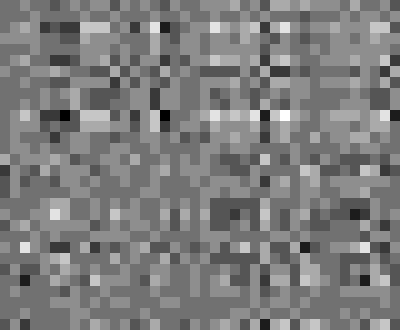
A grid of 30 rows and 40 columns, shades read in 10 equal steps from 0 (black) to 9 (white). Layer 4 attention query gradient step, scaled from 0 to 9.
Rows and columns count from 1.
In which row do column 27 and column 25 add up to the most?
23
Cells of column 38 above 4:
18
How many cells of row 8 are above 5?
5
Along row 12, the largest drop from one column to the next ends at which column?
17
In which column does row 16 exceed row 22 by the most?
37
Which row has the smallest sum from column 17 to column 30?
7
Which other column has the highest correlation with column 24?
36
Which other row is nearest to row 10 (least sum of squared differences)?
9
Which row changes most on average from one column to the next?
11
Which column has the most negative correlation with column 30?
32
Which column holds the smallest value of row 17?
27
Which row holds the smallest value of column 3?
26
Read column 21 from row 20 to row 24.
6 5 5 4 5
